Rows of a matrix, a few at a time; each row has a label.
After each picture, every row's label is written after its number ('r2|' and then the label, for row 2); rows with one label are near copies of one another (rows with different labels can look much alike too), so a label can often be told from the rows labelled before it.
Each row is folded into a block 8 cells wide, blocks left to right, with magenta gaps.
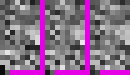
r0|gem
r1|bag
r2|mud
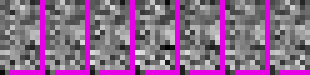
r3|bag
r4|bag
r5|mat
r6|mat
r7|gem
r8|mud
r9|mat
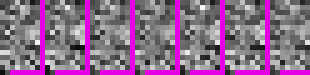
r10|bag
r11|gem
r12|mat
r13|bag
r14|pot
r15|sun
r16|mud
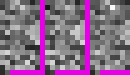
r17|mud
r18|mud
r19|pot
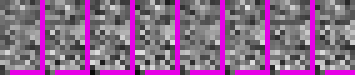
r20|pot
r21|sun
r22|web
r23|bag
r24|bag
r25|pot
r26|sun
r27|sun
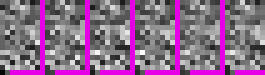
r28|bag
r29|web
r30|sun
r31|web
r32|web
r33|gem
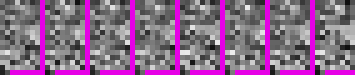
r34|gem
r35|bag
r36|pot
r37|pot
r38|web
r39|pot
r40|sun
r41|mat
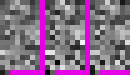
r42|mat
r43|bag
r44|bag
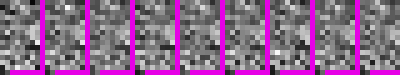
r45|mud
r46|pot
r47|pot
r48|mud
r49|sun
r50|web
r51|gem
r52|pot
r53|bag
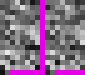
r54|gem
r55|sun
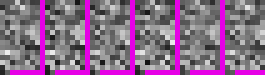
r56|gem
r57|mud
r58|bag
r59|web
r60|mud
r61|sun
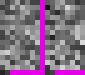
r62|web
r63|mud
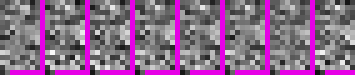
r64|mat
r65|sun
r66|sun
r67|pot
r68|pot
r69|mat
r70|bag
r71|web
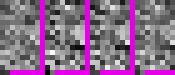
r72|web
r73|gem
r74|mud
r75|pot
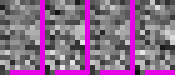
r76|mud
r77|mud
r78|mud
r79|gem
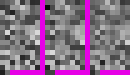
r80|bag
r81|mud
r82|bag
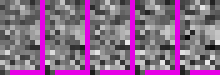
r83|sun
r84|gem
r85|bag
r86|mud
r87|mat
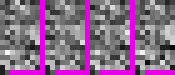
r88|gem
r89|mud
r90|sun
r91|gem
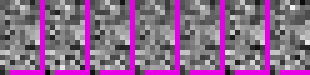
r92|mat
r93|bag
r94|mat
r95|mat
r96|mat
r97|mat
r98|pot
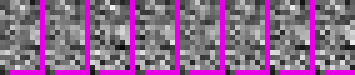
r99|pot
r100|mat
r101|gem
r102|mud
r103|bag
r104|bag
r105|mat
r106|sun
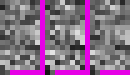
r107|sun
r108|gem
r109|mat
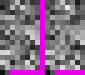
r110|web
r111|mat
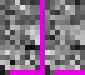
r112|gem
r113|mat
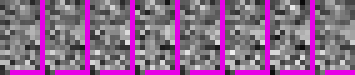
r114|mud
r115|gem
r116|sun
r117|mud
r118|pot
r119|web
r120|mat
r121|mud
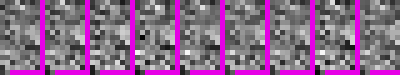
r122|gem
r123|gem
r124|mud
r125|mat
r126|gem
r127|sun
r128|gem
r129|gem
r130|pot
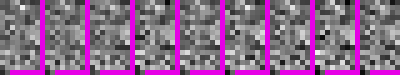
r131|pot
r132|bag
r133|sun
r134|mat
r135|sun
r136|pot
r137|bag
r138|mat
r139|bag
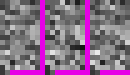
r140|mud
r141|gem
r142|web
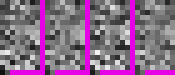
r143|web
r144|mat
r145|sun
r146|mud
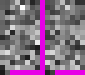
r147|pot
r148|web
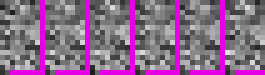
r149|mud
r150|sun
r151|gem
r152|mud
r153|mud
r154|mat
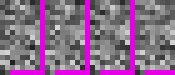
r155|web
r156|bag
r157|mud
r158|sun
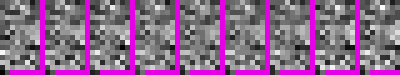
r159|mat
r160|web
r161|web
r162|pot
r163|bag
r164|mat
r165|gem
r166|sun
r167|pot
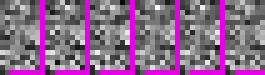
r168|mat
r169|web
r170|sun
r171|pot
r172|pot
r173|sun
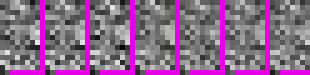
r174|sun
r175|sun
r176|mat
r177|gem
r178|bag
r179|sun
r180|web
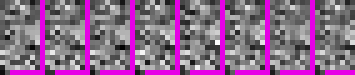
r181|mat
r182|web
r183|mat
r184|web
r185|mud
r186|pot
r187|gem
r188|pot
